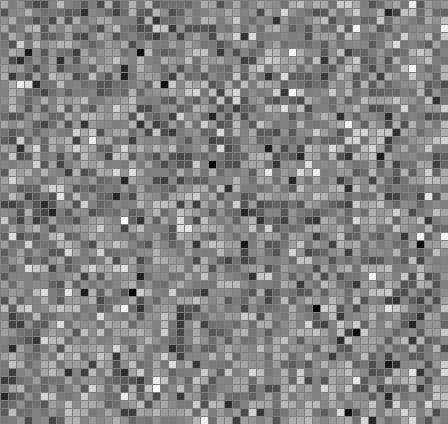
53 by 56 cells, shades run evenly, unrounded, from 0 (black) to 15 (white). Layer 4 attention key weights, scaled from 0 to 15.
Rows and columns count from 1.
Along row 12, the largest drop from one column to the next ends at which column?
36
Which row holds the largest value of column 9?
37
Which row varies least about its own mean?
6
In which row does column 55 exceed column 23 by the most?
50
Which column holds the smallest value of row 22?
9
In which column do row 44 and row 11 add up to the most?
3
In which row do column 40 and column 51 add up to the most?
22
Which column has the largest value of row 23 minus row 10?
2
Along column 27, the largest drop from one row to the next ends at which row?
21
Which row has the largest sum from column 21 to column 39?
12
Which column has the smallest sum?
31
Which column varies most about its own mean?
16
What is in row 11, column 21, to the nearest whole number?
1
